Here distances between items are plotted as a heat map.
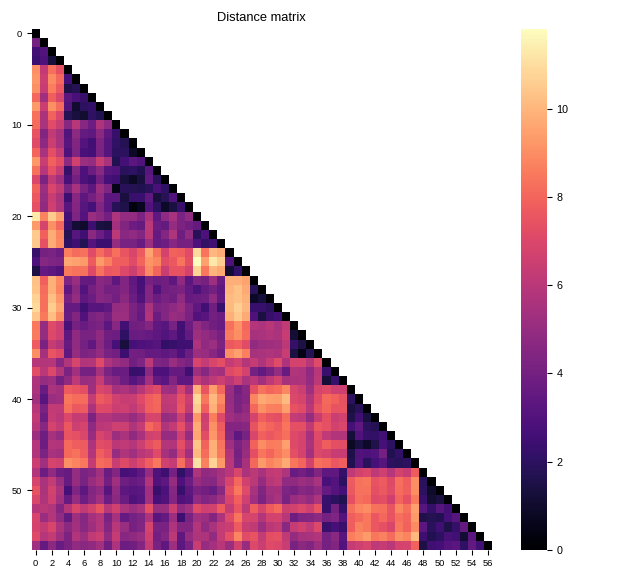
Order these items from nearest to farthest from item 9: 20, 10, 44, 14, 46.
20, 10, 14, 44, 46
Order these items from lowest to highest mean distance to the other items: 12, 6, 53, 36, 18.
12, 18, 6, 53, 36
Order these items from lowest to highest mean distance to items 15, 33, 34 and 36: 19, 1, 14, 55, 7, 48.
19, 48, 14, 7, 55, 1
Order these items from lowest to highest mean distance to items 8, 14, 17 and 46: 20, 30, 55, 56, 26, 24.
30, 56, 20, 55, 26, 24
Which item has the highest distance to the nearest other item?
1
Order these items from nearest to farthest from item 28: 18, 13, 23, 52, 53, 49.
13, 23, 18, 49, 53, 52
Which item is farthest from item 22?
25
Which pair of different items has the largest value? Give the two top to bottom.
20, 25
